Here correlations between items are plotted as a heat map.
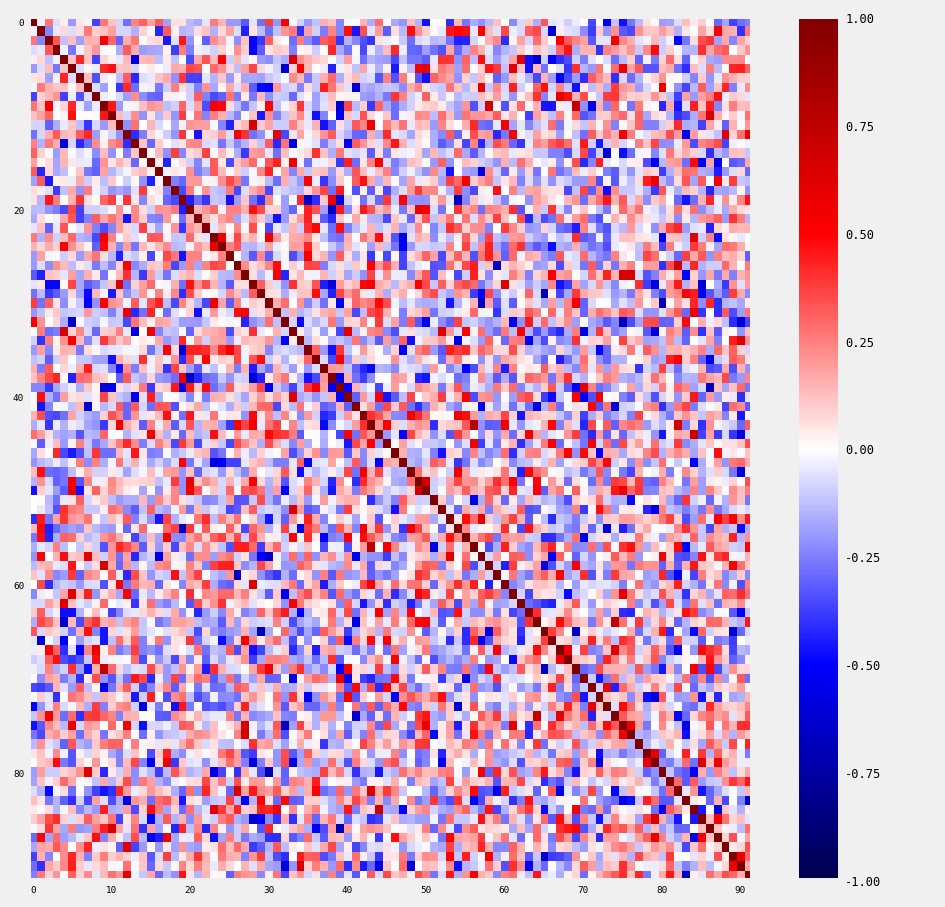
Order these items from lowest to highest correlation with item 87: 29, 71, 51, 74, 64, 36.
29, 36, 51, 71, 74, 64
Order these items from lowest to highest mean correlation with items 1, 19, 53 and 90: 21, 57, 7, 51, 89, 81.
51, 21, 7, 81, 57, 89
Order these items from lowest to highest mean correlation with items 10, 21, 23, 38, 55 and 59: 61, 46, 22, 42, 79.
46, 22, 79, 61, 42
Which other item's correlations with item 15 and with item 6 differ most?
44
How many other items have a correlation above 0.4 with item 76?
3
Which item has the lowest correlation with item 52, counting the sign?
79
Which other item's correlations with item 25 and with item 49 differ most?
28
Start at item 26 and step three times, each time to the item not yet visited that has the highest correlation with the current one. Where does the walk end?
56
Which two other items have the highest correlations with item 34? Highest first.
90, 5
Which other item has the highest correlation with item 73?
71
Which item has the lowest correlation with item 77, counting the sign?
37
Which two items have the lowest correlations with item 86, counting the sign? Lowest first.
39, 36
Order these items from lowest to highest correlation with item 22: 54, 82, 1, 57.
1, 57, 54, 82
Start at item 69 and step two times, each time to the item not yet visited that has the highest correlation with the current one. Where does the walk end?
58
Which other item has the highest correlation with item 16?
30
